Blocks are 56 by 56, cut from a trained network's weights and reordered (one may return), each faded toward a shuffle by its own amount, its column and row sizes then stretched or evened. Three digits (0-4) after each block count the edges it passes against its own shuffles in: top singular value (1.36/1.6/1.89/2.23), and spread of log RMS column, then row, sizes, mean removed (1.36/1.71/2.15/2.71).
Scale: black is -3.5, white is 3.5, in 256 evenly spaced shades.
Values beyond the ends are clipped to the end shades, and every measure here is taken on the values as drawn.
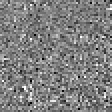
2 1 2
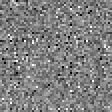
0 1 0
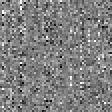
0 4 0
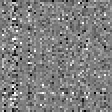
1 4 1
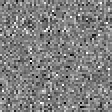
2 0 2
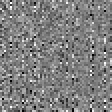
2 4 1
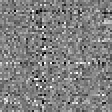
2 3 3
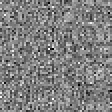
3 1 0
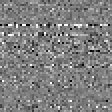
3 0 4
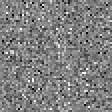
0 1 0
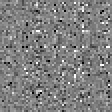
1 3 2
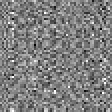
4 2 0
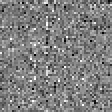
1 2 0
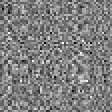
4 1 1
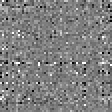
1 3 3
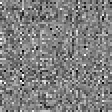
3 3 2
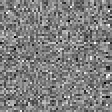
3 0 1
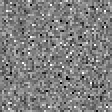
0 1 0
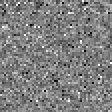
0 0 2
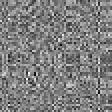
4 2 0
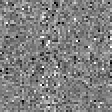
0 2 2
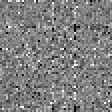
2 2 2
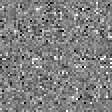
1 0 3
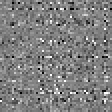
1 3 4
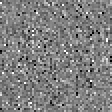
0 1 2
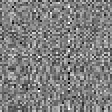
4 2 1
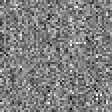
3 1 0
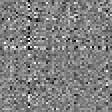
3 2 3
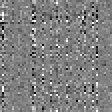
3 4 2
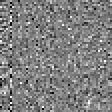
3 3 0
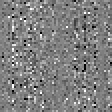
1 4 0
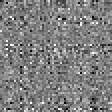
3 2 4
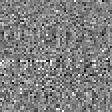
3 0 2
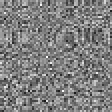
4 0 0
